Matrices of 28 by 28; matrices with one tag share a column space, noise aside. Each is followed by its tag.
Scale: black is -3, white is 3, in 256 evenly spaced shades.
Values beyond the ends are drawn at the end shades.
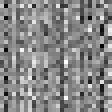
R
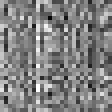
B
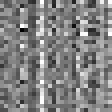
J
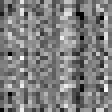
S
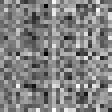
S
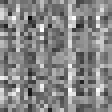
B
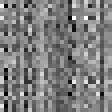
R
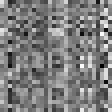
J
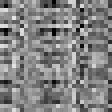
J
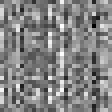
B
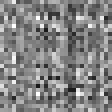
B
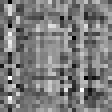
B
